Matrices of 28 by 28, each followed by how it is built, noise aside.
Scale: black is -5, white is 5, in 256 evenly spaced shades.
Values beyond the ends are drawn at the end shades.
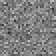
repeating columns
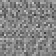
repeating columns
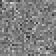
block diagonal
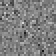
block diagonal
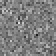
block diagonal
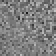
upper triangular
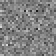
uneven rows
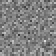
repeating columns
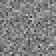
repeating columns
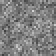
smooth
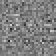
uneven rows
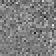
upper triangular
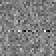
uneven rows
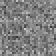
blocks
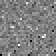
sparse
